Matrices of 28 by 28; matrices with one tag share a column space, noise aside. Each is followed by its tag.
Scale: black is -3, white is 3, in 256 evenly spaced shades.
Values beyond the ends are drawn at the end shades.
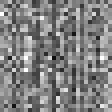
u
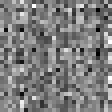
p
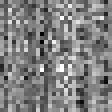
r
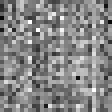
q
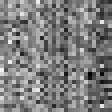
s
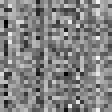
s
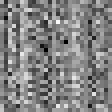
s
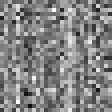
u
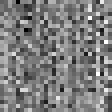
q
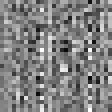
r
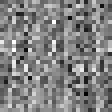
r
